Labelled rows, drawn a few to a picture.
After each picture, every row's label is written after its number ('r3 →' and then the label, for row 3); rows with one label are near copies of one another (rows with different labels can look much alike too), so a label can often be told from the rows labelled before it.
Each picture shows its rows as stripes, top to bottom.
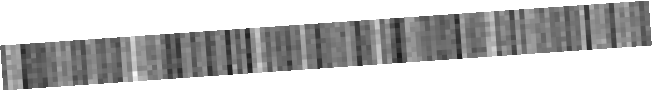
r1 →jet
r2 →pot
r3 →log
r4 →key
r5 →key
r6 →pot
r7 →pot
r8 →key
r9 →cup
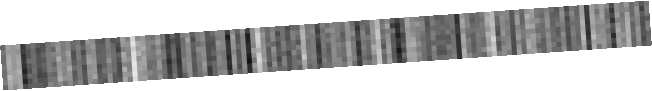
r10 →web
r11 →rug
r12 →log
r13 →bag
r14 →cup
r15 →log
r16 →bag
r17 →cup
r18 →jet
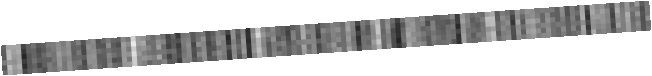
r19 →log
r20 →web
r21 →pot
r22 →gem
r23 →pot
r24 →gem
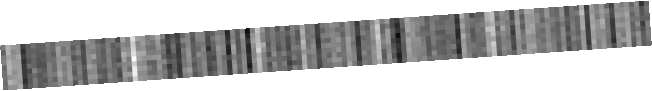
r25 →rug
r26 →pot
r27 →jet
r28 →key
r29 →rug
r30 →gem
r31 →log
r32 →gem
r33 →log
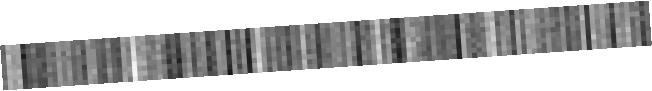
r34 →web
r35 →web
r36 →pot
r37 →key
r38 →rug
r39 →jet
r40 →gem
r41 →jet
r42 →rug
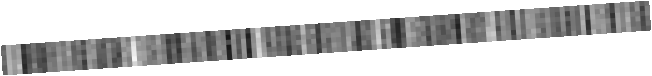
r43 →pot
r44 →rug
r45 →gem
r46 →cup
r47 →web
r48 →web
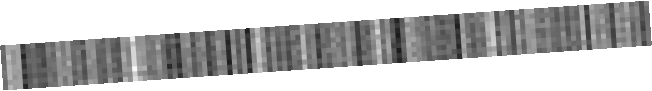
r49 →gem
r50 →cup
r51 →pot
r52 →key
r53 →cup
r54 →rug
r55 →key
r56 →gem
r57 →cup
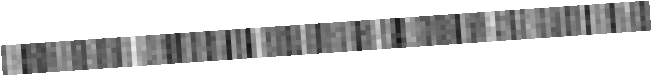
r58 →jet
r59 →log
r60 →key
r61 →rug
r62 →bag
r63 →web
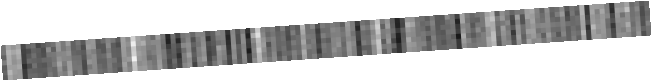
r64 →bag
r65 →jet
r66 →web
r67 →key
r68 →gem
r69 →pot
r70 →pot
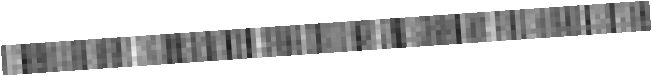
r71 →pot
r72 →rug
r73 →rug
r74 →web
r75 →key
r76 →jet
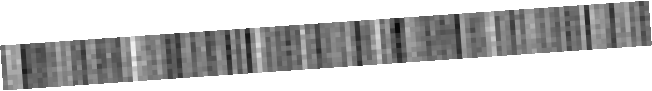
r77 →jet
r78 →bag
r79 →gem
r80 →web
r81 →pot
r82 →log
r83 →rug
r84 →bag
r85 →log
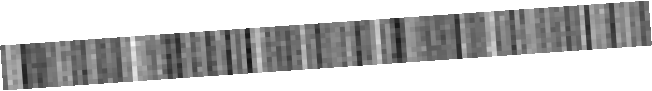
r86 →pot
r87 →key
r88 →jet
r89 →gem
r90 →bag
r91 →bag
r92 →log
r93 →pot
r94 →log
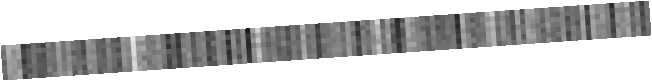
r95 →jet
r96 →gem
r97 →jet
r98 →gem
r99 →rug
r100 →jet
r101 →log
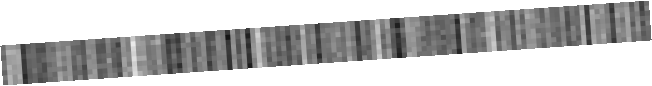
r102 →rug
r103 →rug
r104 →web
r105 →log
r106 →cup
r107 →pot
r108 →key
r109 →bag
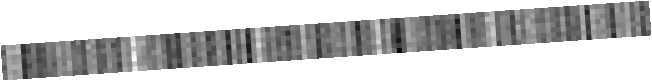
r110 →log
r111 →web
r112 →bag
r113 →rug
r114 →gem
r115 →cup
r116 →bag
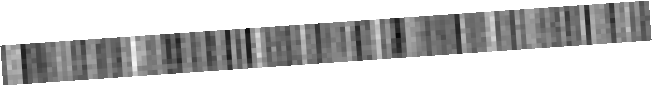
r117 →pot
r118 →log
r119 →log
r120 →bag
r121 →cup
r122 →log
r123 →gem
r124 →web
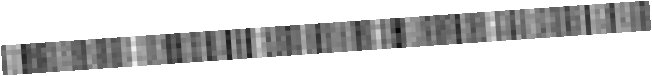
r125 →web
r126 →key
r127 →key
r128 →web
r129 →web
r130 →key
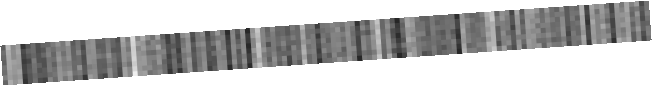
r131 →pot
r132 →jet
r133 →pot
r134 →gem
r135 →jet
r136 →log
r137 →cup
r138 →jet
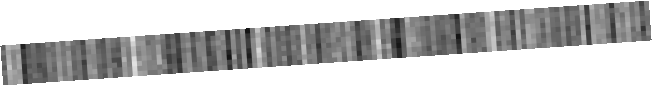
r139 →gem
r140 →key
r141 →pot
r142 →pot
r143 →pot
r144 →rug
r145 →gem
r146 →key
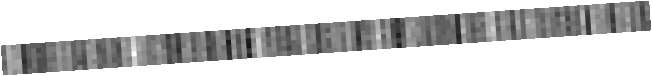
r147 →key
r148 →cup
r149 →rug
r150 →gem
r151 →web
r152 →bag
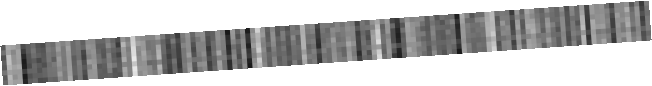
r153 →rug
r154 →cup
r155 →pot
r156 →pot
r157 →pot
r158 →log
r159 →pot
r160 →pot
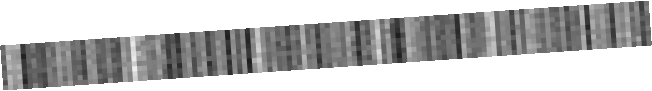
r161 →web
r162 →rug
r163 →pot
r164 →bag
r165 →web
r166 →gem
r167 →jet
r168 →pot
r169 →cup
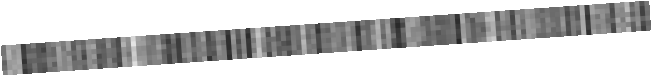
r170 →cup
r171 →cup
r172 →rug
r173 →log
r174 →rug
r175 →cup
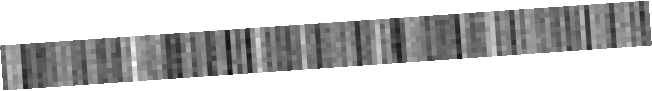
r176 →rug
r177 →cup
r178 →rug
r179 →rug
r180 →web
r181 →gem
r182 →pot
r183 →key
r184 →log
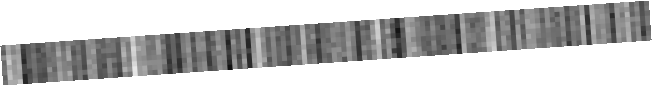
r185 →jet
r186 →pot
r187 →bag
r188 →pot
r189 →jet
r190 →jet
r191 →cup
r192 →log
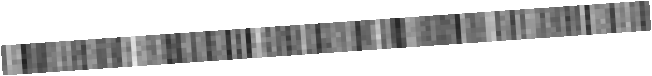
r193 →cup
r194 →pot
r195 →web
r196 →pot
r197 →cup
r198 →jet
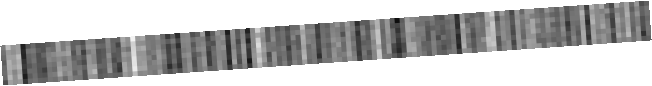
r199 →key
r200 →cup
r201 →log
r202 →web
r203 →web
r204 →cup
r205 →cup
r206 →pot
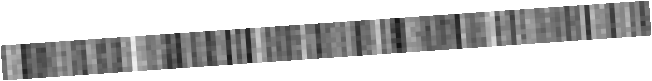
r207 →key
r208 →cup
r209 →gem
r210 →bag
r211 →cup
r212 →key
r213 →log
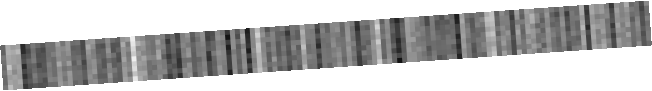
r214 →gem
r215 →web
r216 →web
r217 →rug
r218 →pot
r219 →key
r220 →gem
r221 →web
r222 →key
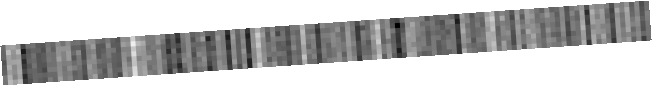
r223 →rug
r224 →key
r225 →log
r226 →log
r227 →pot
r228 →web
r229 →key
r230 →jet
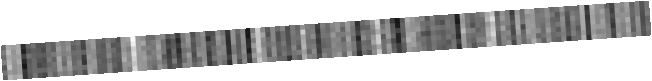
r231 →gem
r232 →key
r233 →rug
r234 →jet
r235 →pot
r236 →cup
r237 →web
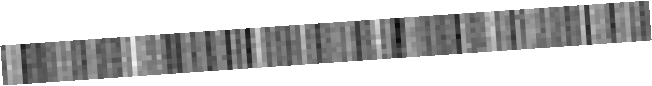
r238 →pot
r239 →bag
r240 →jet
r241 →key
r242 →pot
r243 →gem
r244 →rug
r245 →cup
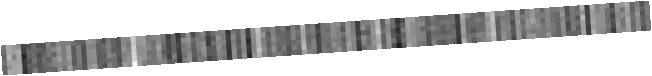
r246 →jet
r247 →log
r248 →pot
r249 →log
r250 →log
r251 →gem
